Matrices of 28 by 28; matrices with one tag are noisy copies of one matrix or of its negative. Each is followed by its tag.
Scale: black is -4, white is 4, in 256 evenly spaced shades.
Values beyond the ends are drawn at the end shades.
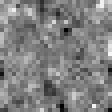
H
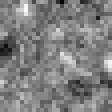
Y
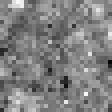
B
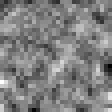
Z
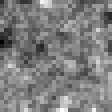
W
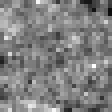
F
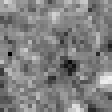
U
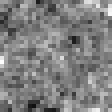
F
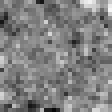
F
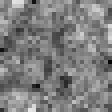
B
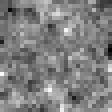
H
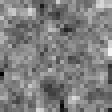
H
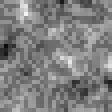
Y
